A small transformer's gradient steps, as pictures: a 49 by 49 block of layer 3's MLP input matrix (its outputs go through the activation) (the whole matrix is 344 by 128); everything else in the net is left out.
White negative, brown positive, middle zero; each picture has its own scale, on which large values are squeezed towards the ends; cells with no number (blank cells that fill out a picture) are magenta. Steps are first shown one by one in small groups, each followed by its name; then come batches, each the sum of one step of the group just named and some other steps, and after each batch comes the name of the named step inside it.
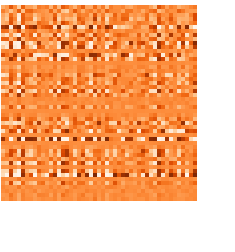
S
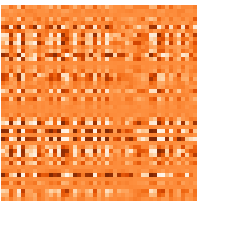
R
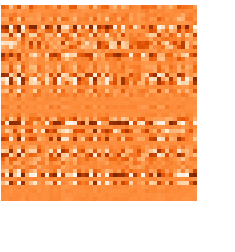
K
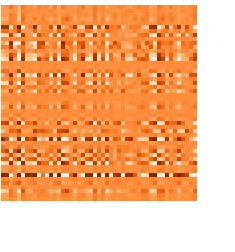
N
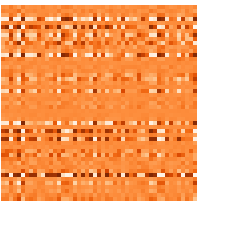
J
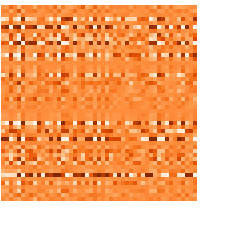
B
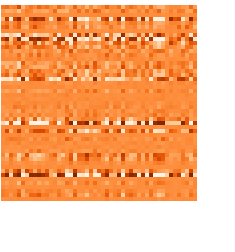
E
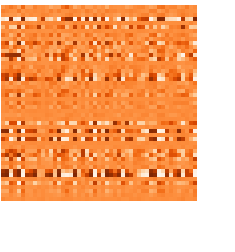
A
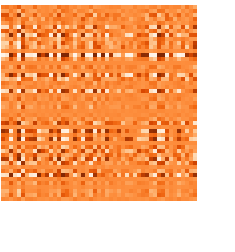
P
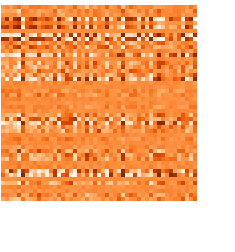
E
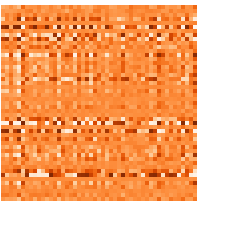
J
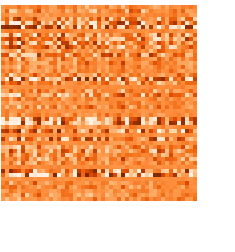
R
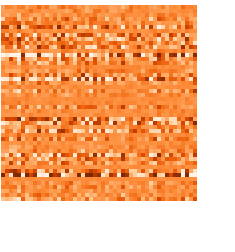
N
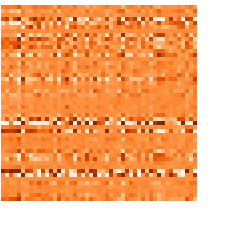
E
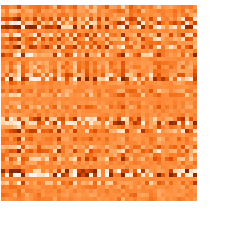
K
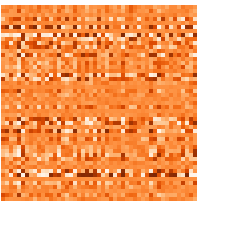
B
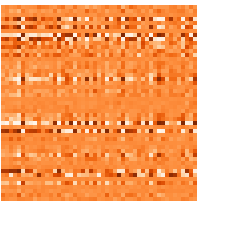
E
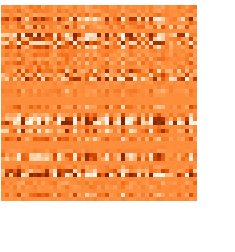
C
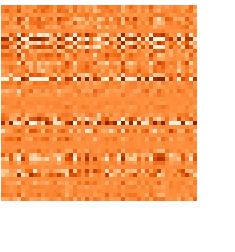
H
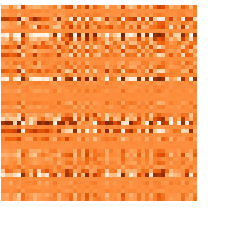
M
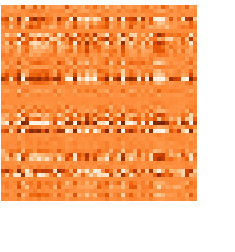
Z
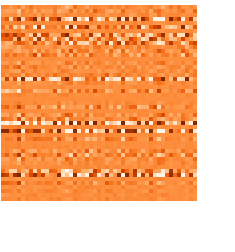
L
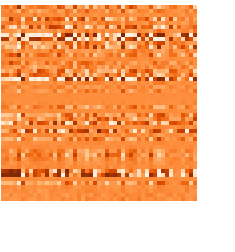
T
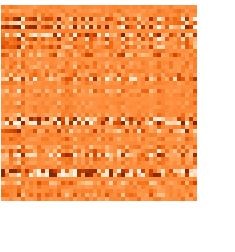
H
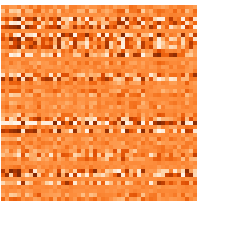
L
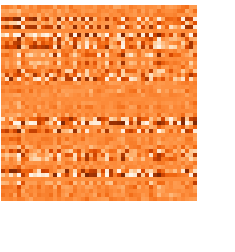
M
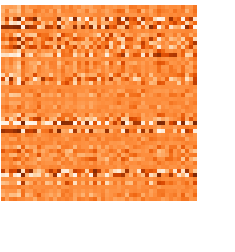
L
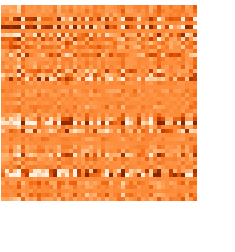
C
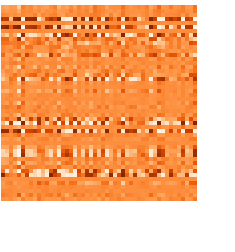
L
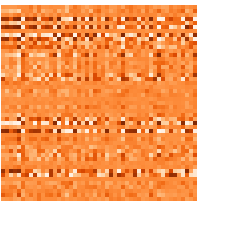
L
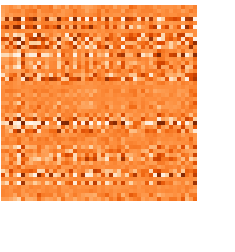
C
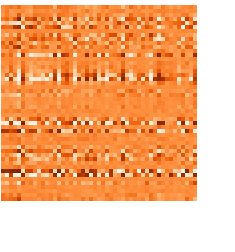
H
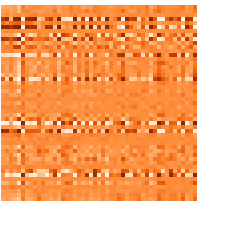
L
